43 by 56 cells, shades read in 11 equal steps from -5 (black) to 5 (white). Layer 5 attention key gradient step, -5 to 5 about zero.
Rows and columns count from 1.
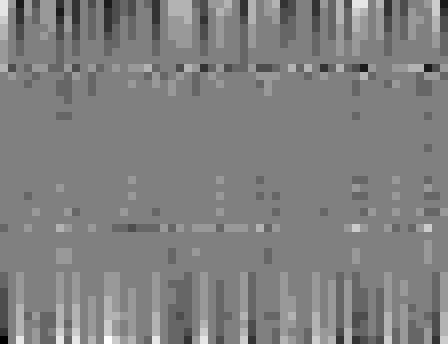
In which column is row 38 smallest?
1
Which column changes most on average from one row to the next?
54
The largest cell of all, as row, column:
43, 14
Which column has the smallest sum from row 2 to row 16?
8
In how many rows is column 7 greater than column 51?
5
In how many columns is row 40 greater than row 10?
27
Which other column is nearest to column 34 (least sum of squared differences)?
2
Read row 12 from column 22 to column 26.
1 0 0 -1 0
